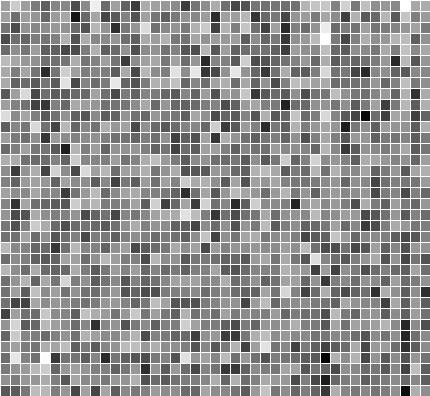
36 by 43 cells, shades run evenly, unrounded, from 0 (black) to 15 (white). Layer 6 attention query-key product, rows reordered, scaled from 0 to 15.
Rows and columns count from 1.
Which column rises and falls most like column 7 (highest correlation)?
18
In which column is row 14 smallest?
7
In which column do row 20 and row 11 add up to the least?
37
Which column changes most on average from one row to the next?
22
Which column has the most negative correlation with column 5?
33
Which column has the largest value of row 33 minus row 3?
2
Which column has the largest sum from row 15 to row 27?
29
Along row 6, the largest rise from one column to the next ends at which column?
41
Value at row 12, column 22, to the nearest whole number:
12
